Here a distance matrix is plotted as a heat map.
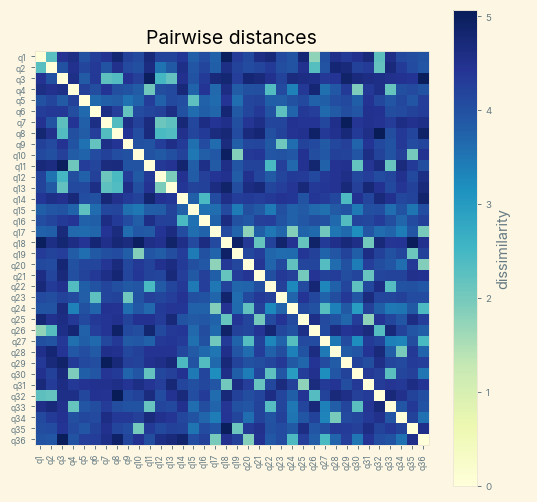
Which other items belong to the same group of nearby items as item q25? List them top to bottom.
q18, q21, q31
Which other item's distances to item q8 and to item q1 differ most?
q26
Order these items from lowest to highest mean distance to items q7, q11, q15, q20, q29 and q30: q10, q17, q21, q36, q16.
q17, q36, q16, q10, q21
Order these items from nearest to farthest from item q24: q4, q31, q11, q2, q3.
q4, q11, q2, q31, q3
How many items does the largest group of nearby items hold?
5
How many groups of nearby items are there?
10
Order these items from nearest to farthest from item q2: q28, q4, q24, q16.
q24, q16, q4, q28
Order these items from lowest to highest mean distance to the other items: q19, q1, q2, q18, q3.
q19, q2, q1, q3, q18
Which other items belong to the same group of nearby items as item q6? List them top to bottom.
q9, q23
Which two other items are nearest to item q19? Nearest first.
q10, q35
